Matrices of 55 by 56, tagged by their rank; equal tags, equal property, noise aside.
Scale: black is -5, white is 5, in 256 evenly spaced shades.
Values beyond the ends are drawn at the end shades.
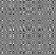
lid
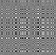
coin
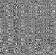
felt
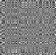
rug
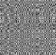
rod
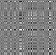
coin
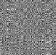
felt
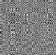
rod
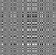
coin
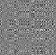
rod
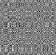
rod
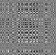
lid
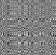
rug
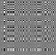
coin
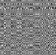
rug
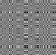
coin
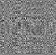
felt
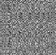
felt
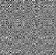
felt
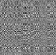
rod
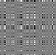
coin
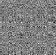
felt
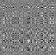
rug
